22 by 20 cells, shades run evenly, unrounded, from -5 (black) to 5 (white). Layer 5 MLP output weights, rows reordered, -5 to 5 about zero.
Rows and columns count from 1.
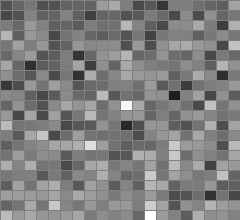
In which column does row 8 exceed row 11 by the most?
17
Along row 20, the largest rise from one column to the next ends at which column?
19
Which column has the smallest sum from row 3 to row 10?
5
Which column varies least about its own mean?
10
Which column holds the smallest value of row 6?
7
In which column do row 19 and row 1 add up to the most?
9
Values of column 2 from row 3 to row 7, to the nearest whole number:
-1 -1 1 0 -1
